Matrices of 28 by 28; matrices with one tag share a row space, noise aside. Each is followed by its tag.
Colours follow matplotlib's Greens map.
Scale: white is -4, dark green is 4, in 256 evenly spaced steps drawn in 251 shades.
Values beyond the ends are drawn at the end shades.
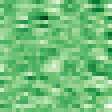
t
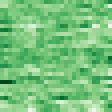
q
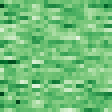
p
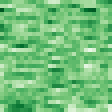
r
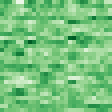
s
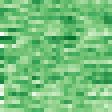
p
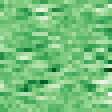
t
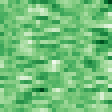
t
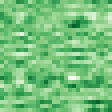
s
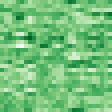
s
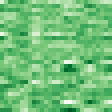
p
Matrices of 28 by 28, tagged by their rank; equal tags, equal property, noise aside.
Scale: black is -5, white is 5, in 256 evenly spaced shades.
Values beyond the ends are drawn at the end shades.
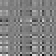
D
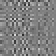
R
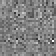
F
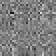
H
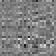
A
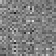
F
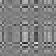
D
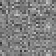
F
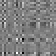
R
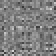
A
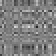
R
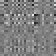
R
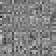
F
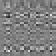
R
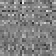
H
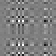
D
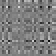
R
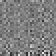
A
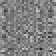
F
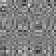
A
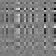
D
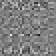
A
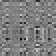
A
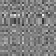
R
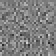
F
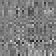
H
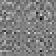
H
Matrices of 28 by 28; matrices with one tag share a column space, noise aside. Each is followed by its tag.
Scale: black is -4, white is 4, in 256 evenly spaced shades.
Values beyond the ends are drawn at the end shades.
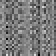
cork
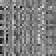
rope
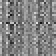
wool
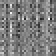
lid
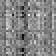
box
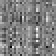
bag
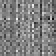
lid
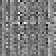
wool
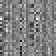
lid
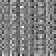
cork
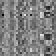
box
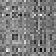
box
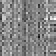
lid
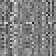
wool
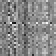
wool
